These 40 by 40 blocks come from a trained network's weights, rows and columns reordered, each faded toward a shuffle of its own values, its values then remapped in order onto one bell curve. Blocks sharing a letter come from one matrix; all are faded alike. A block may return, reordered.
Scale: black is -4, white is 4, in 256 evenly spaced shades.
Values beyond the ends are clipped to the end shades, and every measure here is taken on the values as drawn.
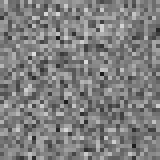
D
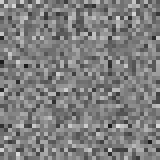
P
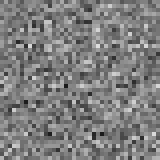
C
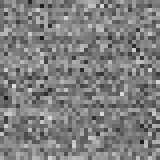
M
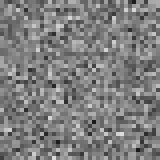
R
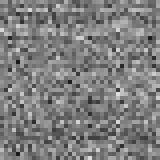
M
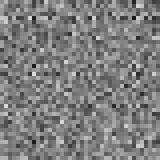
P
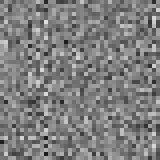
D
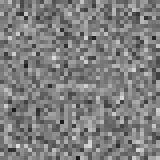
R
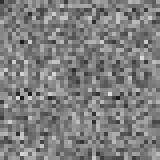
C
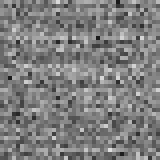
M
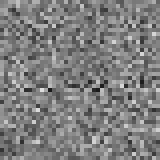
D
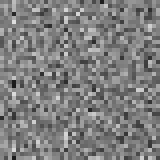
D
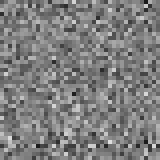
D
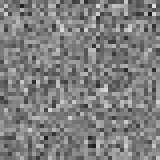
P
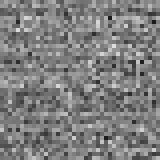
M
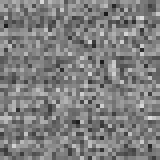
M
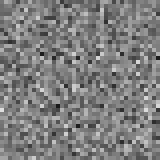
R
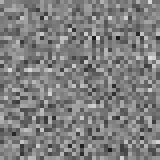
C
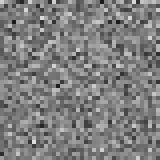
D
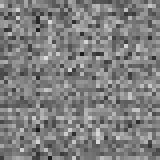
M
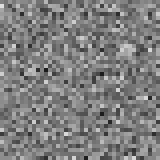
P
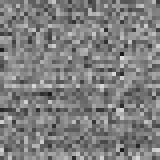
M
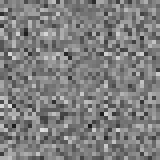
P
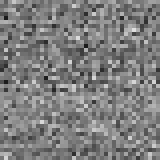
M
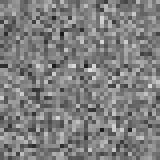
R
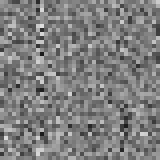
D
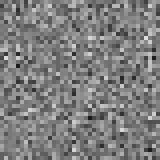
D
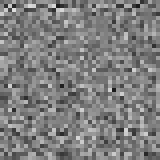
P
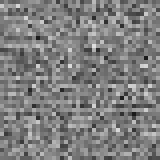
M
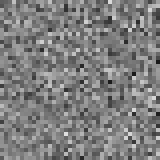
D
